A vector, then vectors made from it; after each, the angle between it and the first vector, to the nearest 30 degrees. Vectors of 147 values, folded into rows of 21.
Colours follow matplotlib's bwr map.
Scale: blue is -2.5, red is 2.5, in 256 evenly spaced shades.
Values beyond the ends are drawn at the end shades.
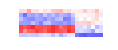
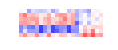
150 degrees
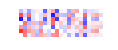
90 degrees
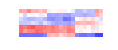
30 degrees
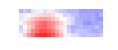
90 degrees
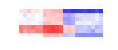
60 degrees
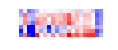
120 degrees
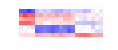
150 degrees
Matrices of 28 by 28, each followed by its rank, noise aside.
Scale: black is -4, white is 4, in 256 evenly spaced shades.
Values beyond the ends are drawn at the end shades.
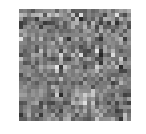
five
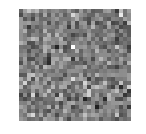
eight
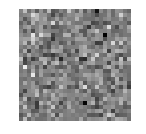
seven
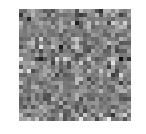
eight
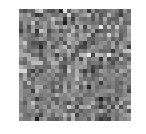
seven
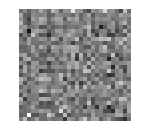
six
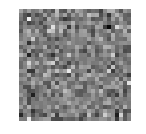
eight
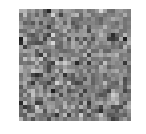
seven
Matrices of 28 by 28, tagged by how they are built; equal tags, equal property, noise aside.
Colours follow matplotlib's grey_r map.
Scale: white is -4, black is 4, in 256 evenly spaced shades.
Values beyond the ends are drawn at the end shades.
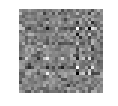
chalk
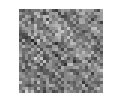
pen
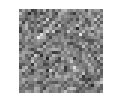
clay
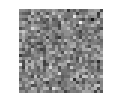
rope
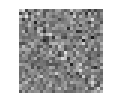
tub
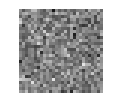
rope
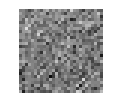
clay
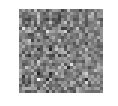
chalk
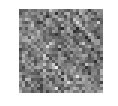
pen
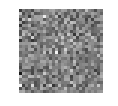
chalk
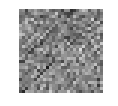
clay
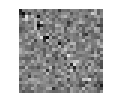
tub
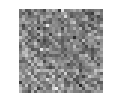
pen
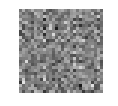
chalk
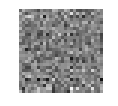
chalk
